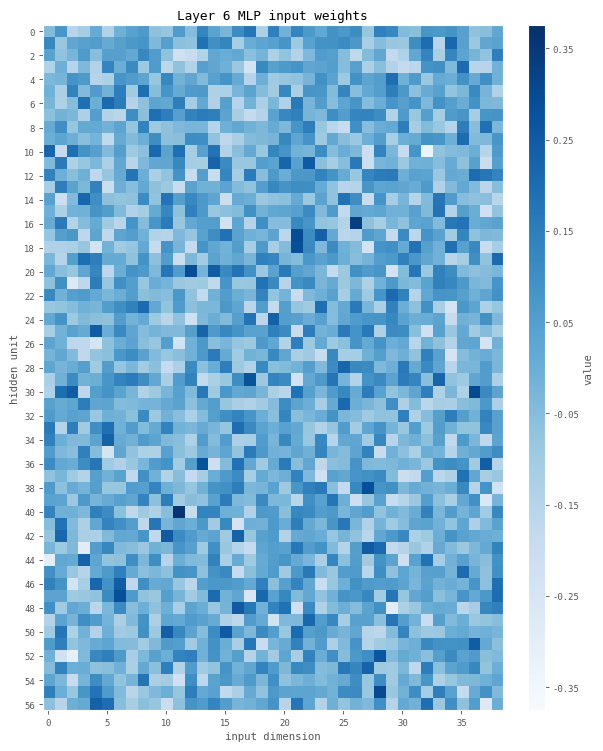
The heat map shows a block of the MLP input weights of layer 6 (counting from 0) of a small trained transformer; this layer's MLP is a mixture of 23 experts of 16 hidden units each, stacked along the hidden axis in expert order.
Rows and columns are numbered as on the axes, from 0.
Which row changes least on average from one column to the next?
31
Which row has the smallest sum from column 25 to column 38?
39
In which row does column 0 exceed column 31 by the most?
22
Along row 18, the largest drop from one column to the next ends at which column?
37
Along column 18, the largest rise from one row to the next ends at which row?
21
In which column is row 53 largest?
27
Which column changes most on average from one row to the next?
17
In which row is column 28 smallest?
35
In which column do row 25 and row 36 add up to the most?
13
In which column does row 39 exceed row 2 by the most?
10
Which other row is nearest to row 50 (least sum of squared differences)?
42
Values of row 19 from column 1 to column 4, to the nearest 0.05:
-0.15 0.05 0.2 0.15
